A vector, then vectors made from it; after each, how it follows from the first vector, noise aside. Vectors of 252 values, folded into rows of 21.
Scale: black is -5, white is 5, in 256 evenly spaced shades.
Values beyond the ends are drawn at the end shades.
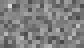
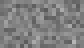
reversed, shrunk.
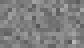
reversed, shrunk.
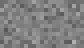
reversed, shrunk.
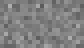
shrunk.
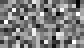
reversed, scaled up.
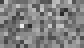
wrapped around.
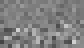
reversed, partly zeroed.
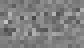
reversed, partly zeroed.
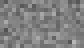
reversed, shrunk.
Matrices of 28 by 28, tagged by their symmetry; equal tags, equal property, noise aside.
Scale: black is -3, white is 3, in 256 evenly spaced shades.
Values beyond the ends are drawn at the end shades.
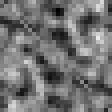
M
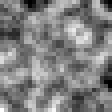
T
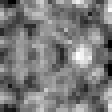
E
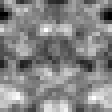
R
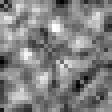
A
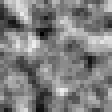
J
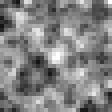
T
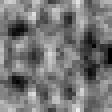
E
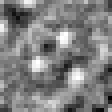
A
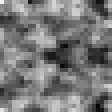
E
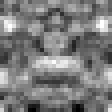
R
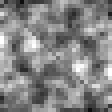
M
